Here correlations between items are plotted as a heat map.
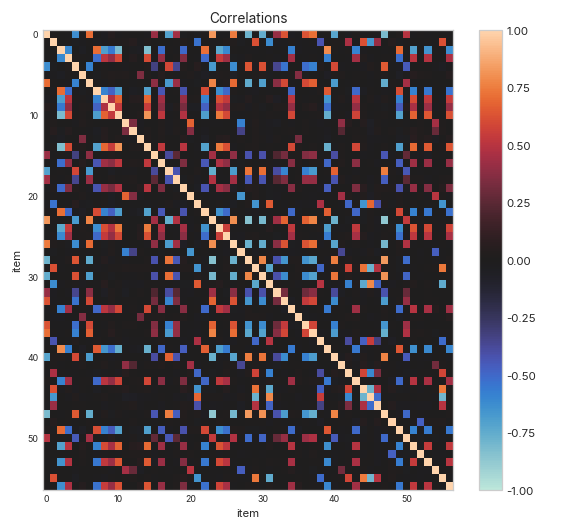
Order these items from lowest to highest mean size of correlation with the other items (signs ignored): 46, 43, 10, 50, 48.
48, 46, 50, 43, 10
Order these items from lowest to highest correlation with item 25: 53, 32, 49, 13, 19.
49, 32, 13, 19, 53
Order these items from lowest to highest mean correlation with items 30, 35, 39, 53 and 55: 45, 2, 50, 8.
45, 50, 8, 2
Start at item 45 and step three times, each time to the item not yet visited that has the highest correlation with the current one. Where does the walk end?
38
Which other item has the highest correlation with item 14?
10
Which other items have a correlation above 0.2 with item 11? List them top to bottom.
12, 20, 41, 54
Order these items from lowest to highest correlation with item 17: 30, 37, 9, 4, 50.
37, 50, 9, 4, 30
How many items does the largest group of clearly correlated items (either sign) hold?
19
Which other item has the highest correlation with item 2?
39
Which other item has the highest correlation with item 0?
23
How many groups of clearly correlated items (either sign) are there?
6
